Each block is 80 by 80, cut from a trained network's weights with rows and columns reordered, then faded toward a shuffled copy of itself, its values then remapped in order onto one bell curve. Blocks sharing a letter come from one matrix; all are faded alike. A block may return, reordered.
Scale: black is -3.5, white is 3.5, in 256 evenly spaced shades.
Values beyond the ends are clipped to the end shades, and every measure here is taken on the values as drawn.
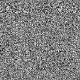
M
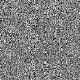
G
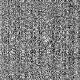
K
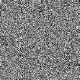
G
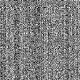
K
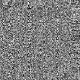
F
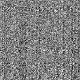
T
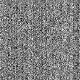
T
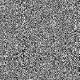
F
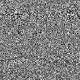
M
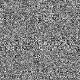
M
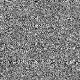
M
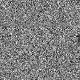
M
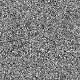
M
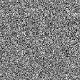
F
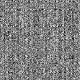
K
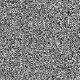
G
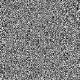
G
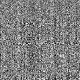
T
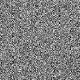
G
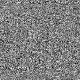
M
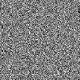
F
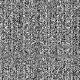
K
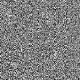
G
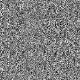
G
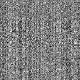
K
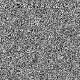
M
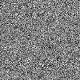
M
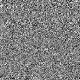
M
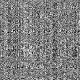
K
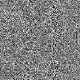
G
